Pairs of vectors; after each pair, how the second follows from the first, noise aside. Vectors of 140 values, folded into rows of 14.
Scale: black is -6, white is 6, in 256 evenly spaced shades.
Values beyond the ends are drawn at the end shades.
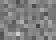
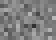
wrapped around, negated.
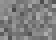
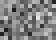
scaled up.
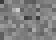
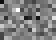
scaled up.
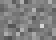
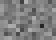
negated.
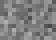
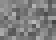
wrapped around, negated.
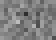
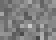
wrapped around, negated.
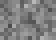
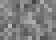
negated.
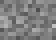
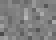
wrapped around, partly zeroed.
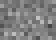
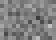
negated.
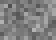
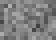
negated.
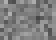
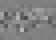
wrapped around, partly zeroed.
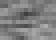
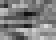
scaled up.
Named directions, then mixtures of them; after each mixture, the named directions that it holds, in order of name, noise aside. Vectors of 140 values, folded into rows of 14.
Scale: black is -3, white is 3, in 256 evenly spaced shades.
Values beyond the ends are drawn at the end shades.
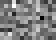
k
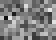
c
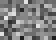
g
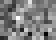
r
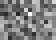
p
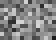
g.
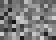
g, k, r.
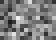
g, k, r.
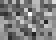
p.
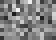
c, k, r.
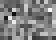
c.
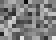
g.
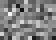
c, g.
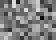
k, p.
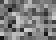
g, r.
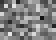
k.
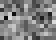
c.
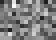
k.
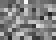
c, g.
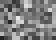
c, g, r.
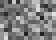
k, p.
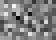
k, p, r.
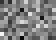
g, k, p.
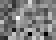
r.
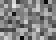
k.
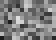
c, g, r.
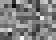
k.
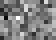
c, p, r.
